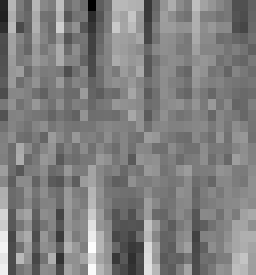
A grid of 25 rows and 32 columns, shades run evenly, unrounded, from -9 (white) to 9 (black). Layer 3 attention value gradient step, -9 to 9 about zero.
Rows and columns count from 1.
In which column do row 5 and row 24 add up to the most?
17
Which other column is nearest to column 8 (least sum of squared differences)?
15
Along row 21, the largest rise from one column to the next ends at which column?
2
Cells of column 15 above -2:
19
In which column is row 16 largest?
3
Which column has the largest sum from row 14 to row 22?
8
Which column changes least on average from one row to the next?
21
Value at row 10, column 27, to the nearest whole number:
-2
